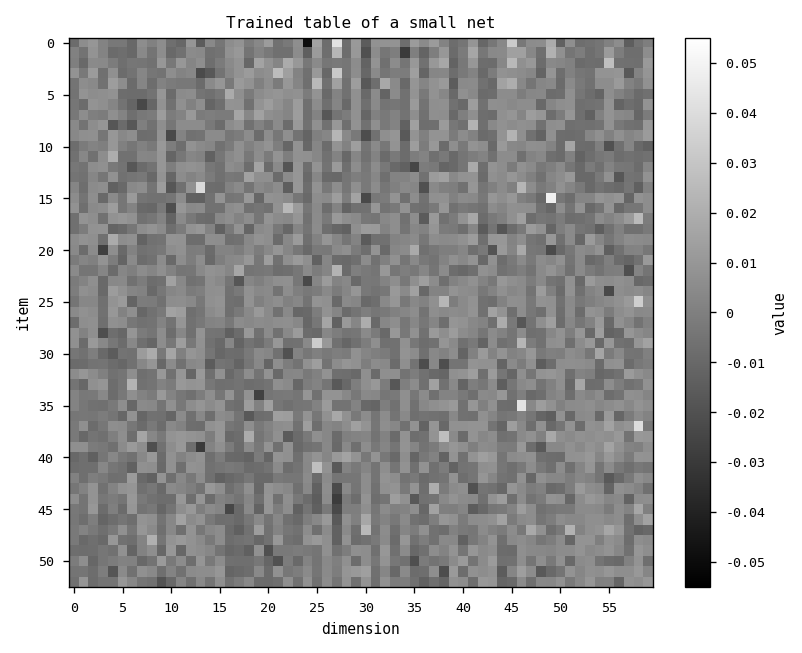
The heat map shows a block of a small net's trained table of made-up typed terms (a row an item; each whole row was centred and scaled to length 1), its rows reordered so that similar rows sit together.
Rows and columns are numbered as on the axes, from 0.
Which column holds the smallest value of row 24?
55
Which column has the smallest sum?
36
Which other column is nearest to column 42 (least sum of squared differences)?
28
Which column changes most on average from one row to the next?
27
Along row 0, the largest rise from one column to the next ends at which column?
25
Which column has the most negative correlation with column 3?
54
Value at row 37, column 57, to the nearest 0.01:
0.01
